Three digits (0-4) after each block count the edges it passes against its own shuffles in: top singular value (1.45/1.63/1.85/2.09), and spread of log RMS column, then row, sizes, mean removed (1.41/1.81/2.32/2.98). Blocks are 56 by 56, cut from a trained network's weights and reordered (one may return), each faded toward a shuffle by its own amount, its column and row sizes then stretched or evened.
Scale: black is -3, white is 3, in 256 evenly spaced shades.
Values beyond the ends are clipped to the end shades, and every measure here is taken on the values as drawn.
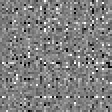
2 3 2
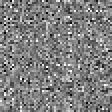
1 2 1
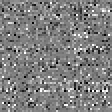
1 1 3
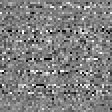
0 0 4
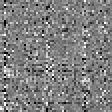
1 3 1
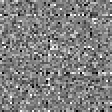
1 0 2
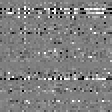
4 1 4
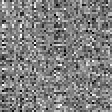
4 3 0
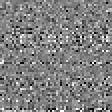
4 2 3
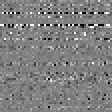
4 0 4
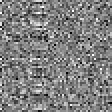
4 1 1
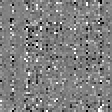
0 4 1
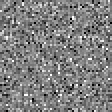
0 0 1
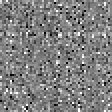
0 3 0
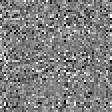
3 3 2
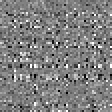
4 3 3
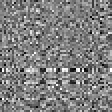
4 0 2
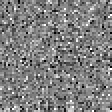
0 0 1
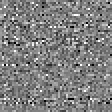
1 0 3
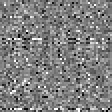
3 1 2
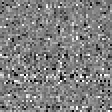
1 2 2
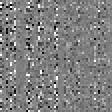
1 4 1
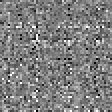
2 2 2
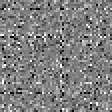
2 3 2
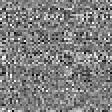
3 0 3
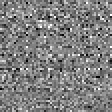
3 1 3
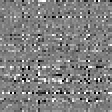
2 2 4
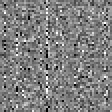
2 3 0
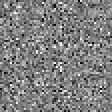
1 2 0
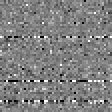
4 0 3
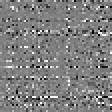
3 3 4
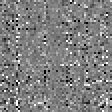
1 3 1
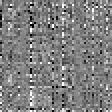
3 4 1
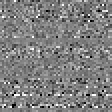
0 0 4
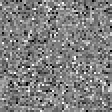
0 0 1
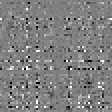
0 3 4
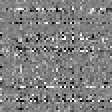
3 2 4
